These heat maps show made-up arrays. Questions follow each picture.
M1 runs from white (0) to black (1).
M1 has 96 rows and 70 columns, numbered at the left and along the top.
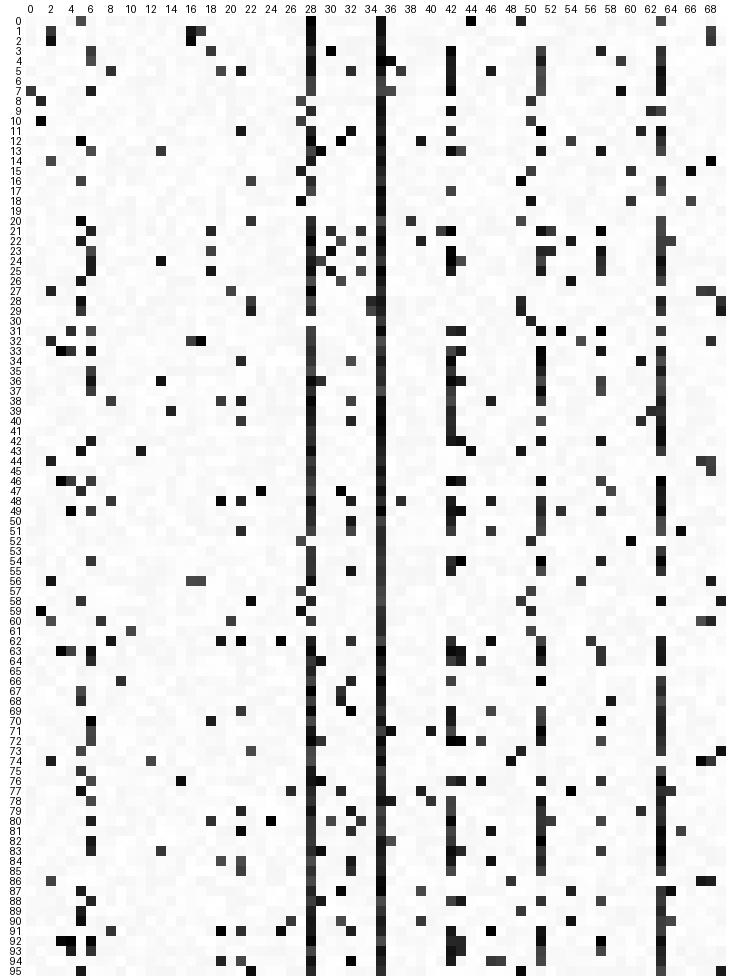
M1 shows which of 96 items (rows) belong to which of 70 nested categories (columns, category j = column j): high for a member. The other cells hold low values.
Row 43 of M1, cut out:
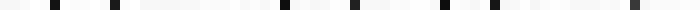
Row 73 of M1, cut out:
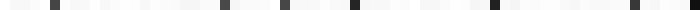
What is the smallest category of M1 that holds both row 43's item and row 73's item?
49
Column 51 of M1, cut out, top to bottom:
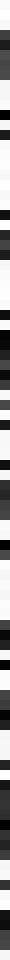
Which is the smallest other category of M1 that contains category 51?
42
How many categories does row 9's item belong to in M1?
5
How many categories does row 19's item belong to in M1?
1
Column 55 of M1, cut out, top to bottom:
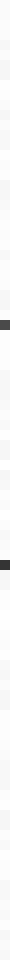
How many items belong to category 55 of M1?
2
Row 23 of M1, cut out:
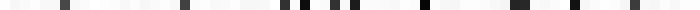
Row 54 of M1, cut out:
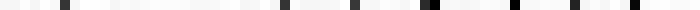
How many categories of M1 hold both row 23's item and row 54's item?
7
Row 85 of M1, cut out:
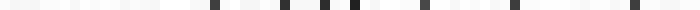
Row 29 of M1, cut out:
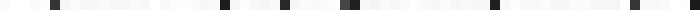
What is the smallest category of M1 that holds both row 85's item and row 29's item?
63
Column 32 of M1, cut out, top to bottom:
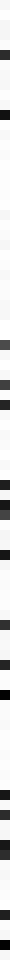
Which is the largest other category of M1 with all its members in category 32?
21
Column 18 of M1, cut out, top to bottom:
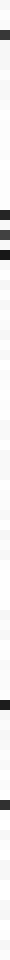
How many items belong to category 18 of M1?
6
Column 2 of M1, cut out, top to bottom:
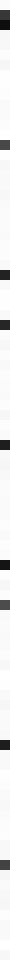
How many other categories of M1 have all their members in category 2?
8
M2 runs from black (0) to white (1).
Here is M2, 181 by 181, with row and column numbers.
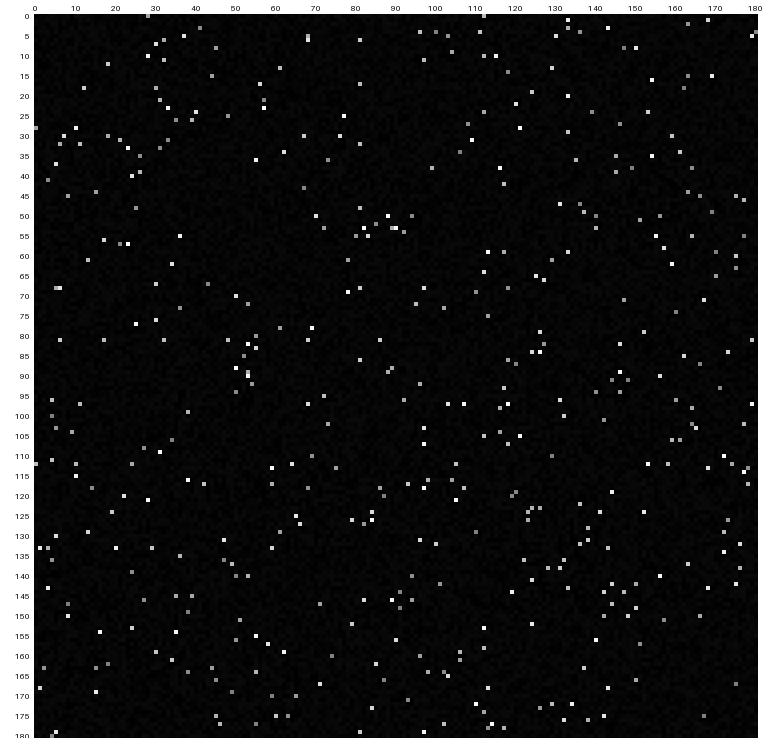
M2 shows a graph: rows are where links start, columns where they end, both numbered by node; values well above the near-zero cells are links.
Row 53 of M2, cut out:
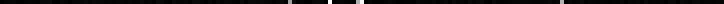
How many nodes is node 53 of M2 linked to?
5
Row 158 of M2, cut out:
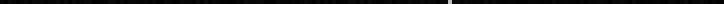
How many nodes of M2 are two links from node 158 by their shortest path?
7
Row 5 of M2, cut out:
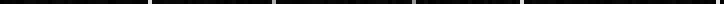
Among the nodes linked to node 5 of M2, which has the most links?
node 68
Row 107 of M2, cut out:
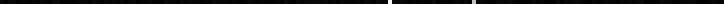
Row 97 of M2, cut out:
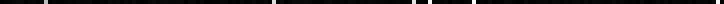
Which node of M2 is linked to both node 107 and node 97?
node 118
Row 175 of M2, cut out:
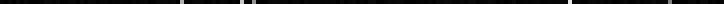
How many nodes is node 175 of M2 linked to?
5
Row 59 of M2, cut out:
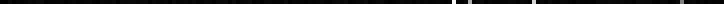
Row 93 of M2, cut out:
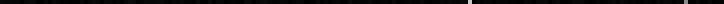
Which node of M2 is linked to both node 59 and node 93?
node 117
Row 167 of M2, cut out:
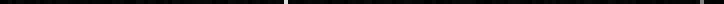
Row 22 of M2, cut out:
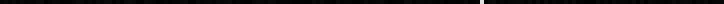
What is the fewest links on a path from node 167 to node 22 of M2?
6
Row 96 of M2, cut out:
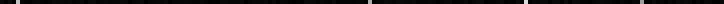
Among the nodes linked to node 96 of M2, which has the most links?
node 4
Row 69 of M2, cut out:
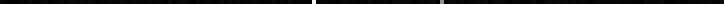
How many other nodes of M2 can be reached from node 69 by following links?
7
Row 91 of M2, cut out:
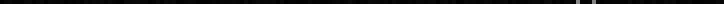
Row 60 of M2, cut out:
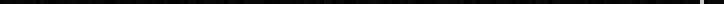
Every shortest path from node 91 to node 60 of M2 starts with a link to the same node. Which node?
node 144
